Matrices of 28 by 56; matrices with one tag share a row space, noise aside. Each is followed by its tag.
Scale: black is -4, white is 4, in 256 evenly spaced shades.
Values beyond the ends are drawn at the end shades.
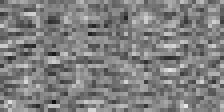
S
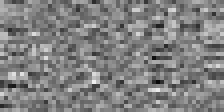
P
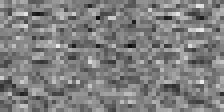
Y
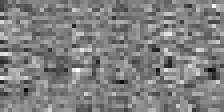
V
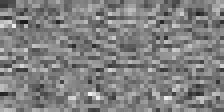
Y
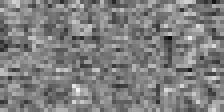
V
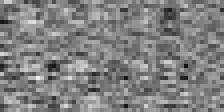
S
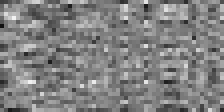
S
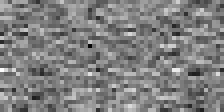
Y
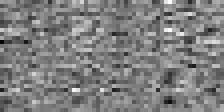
V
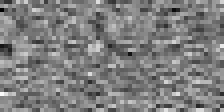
Y
